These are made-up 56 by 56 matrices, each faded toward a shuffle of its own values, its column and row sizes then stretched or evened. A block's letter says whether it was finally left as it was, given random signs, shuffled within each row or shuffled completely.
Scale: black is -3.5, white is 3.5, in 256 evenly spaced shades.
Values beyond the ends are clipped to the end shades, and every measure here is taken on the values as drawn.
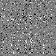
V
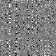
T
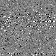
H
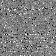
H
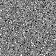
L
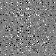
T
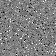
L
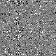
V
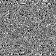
H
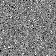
L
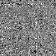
V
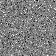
L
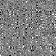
T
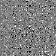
V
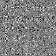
V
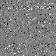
H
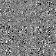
V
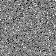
L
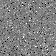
L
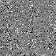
V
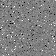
L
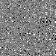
V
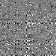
T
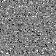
H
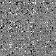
V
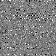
H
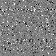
H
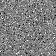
L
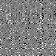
T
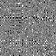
T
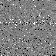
H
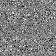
H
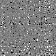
V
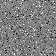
L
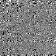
V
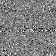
H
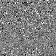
H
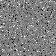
L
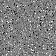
L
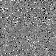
H
